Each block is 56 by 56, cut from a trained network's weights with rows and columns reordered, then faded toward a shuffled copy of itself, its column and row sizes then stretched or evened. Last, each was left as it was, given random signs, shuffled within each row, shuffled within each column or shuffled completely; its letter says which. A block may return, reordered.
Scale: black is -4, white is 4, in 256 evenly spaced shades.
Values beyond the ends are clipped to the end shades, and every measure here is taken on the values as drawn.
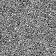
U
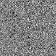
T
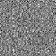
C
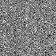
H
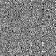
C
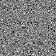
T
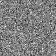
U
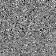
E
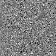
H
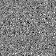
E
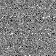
E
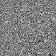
C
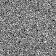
U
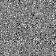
T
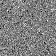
U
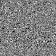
E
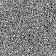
U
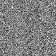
H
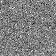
U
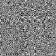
C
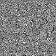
T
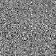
C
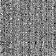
C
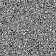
E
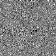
T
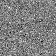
U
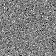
U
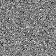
E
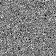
U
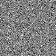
H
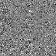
T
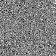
E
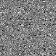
T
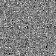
T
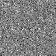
E
